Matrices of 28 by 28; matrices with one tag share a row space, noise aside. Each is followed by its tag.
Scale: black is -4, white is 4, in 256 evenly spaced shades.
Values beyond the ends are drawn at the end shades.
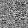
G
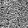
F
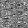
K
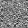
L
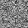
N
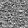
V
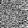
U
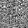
G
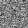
G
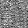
F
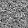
G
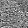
F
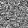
F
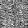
V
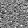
L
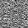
N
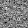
K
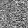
G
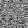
V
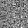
G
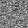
G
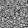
L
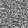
G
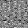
N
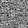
F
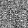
G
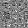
N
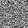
N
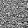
U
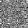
U
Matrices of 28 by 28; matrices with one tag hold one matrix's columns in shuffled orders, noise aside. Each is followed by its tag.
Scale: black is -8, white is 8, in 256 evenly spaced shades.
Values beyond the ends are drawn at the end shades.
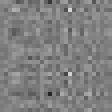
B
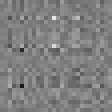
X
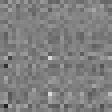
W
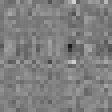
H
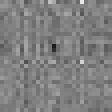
H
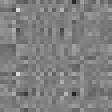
B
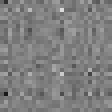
B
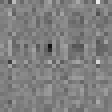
H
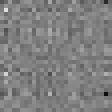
B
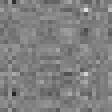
B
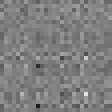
W
